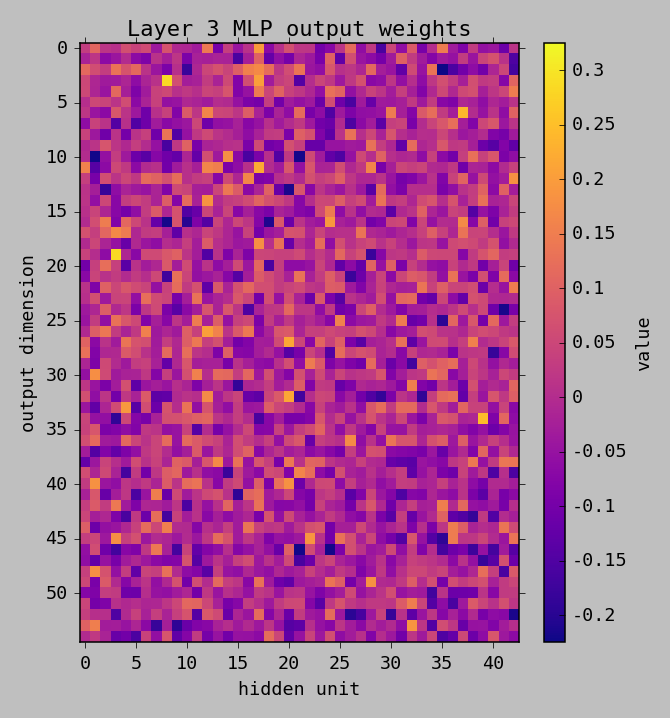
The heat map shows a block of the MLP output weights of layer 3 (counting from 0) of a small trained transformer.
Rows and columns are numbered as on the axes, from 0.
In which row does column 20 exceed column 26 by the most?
27
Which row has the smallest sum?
46
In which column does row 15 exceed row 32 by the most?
33
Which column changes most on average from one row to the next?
8
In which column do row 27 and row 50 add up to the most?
20
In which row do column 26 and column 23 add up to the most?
36
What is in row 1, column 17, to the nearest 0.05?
0.1
